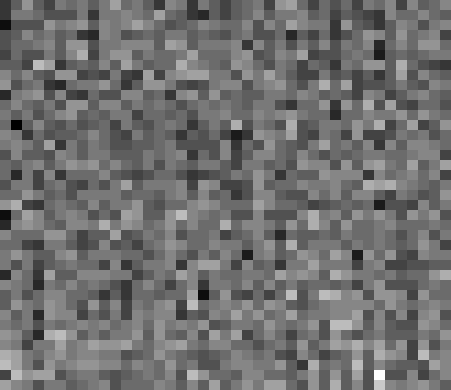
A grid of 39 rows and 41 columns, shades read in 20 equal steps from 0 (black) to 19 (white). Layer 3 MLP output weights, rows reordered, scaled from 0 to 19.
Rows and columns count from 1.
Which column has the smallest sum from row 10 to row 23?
22
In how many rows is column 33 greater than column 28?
19
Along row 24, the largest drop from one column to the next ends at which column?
12
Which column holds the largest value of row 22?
17
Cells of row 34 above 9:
13
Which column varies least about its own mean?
14
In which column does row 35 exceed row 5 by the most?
35
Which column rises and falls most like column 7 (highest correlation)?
21
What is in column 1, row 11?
8
